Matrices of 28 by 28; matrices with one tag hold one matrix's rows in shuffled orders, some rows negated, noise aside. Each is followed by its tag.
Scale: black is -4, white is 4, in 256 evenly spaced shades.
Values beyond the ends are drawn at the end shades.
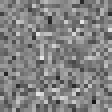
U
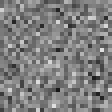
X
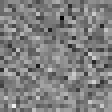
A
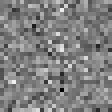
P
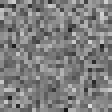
A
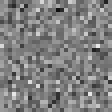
X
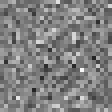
U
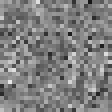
A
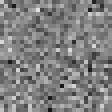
A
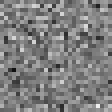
P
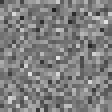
X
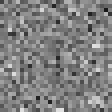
X
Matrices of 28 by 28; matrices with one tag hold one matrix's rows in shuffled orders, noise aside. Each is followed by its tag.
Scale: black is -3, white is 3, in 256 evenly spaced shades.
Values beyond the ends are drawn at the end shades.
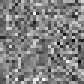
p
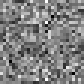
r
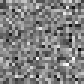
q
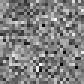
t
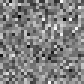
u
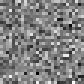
q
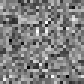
r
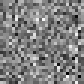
p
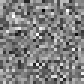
t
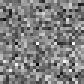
q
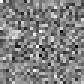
t
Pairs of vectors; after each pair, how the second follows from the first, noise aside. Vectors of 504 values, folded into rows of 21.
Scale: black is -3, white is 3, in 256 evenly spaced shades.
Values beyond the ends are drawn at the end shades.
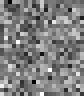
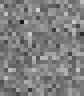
wrapped around, shrunk.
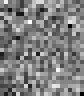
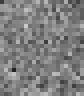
reversed, shrunk.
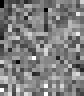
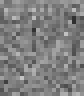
wrapped around, shrunk.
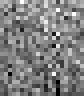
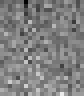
reversed, shrunk.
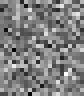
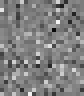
negated, partly zeroed.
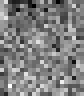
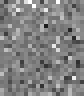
negated, partly zeroed.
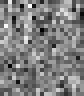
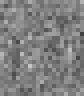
wrapped around, negated, shrunk.
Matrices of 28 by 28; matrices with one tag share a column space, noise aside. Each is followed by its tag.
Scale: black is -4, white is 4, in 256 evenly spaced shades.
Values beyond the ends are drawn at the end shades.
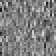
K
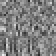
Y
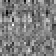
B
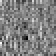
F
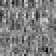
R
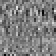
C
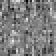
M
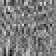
Y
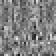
F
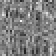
M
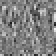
C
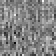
F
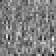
F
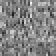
K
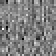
F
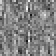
M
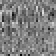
C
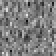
K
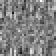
M
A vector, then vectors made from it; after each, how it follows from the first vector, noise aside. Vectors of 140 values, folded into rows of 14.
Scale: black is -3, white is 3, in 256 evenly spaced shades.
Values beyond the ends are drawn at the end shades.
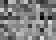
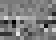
reversed, partly zeroed.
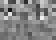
negated, partly zeroed.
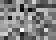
wrapped around.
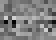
reversed, partly zeroed.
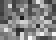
wrapped around, negated.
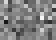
negated, partly zeroed.
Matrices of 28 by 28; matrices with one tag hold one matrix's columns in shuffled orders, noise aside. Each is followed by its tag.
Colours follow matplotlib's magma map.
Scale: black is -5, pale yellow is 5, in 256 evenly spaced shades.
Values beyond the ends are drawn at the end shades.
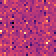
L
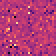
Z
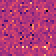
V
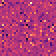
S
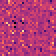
L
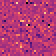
S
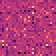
Z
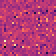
Z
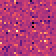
L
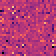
Z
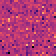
Z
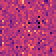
L
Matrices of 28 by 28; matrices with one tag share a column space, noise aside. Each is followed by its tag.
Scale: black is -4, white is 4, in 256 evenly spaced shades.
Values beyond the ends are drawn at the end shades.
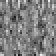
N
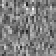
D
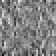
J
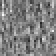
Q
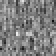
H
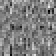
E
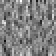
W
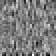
N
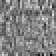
N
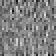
E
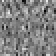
E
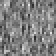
Q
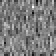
N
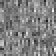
H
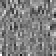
E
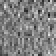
E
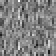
J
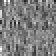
W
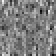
E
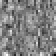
N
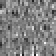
E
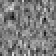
J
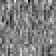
W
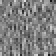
E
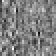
H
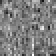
E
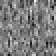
N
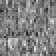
H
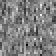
D
